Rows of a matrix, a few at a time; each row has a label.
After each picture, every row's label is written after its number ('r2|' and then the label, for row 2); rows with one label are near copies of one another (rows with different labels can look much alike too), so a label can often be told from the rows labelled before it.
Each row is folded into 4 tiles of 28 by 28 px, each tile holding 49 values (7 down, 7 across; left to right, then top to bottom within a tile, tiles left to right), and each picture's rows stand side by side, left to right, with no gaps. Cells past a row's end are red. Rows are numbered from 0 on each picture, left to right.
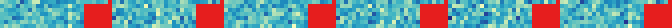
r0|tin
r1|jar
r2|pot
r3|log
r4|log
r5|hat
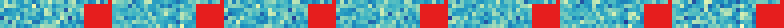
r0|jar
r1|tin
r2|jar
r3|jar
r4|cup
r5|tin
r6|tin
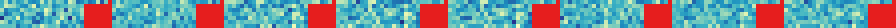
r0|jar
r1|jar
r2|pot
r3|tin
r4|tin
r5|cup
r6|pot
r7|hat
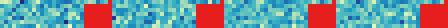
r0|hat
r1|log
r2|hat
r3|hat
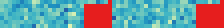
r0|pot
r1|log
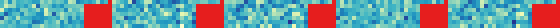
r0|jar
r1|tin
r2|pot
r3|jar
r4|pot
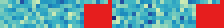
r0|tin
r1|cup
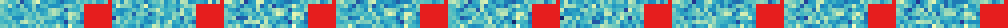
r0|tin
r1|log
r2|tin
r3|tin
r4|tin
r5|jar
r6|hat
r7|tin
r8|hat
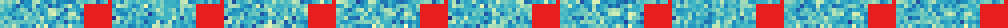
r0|pot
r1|log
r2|cup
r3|hat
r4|cup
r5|tin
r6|log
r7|pot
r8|hat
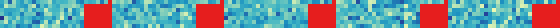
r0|log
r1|pot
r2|jar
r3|tin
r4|log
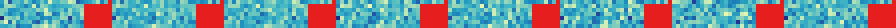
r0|cup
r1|jar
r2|log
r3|log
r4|jar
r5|log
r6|hat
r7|jar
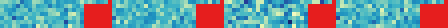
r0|pot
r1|log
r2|hat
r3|jar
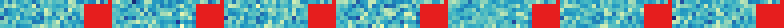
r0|jar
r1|hat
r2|log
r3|pot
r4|pot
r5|jar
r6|cup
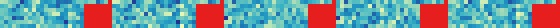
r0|hat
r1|hat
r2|cup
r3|cup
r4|tin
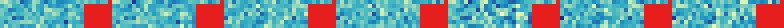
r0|hat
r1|hat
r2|log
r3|jar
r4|tin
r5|log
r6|jar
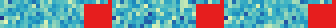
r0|cup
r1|log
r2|cup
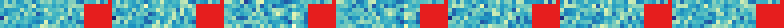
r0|log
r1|log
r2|tin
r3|tin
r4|jar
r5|jar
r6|cup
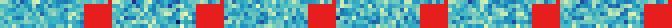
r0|tin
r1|hat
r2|cup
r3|jar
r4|hat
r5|pot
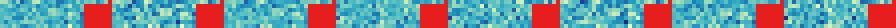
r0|tin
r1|pot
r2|pot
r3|cup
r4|jar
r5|hat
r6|pot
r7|cup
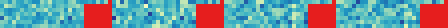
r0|log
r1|log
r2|tin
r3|hat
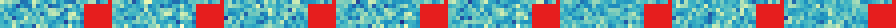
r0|pot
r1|tin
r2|jar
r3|pot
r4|hat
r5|pot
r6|log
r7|cup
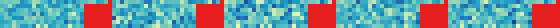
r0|pot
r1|cup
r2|pot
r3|tin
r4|pot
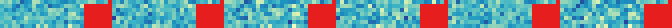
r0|pot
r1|log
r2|pot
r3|jar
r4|cup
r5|pot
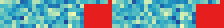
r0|pot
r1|tin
